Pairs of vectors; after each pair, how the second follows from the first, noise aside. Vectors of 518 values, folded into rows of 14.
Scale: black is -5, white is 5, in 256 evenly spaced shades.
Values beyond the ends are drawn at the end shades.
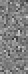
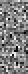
wrapped around, negated, scaled up.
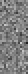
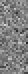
sign-scrambled.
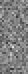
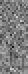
sign-scrambled.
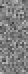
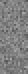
reversed, negated, shrunk.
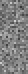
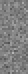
reversed, shrunk.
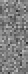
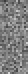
negated.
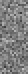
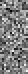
wrapped around, negated, scaled up.
